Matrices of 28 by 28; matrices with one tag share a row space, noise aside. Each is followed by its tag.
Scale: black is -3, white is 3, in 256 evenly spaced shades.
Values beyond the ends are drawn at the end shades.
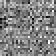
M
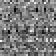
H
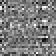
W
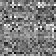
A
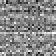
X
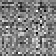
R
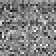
W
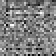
X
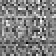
R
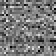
X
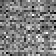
X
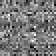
H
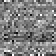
A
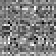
H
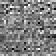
X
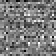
X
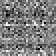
R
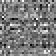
W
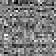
A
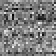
A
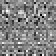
R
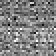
H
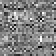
A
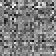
A
